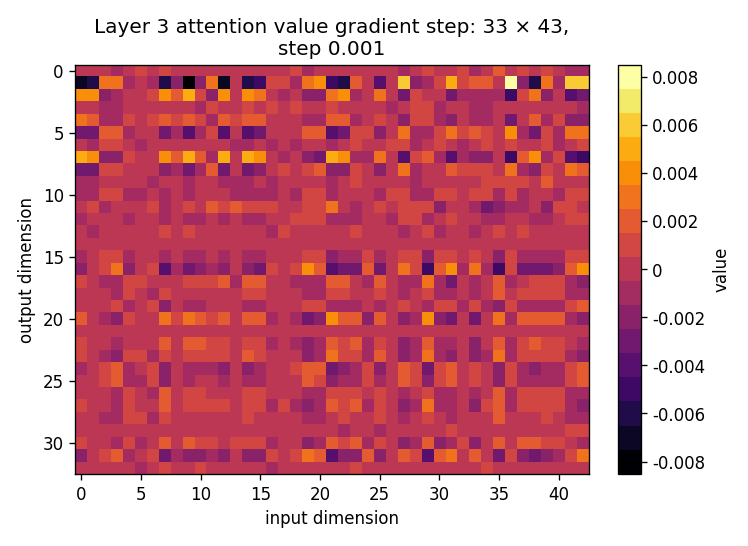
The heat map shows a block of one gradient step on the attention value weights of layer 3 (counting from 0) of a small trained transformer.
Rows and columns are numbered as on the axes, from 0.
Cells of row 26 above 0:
16
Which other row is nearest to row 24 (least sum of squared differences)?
25
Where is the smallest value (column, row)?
9, 1
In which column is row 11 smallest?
34
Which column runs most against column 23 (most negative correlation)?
28
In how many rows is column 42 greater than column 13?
14
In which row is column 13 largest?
11
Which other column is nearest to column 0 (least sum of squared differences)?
12
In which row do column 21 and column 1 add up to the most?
7
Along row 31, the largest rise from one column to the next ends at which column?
30
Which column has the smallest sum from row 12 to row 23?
33
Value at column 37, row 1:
-0.002
